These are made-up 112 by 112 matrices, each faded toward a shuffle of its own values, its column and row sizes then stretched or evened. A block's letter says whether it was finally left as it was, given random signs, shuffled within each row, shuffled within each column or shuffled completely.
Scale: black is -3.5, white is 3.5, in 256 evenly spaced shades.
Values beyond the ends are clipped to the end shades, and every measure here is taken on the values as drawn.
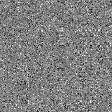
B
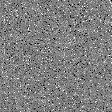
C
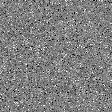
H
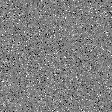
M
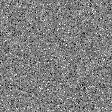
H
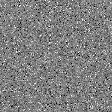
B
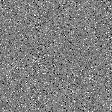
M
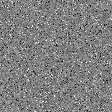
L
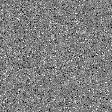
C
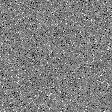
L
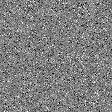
M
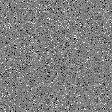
B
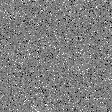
L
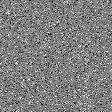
H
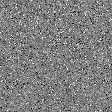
H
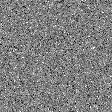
L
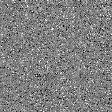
B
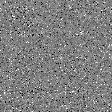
C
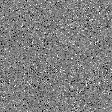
B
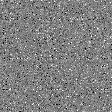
C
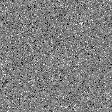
C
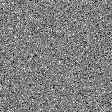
L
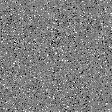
C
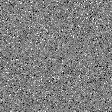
H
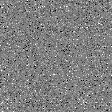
B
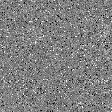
B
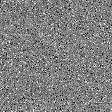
H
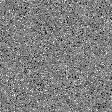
L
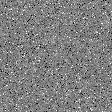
L
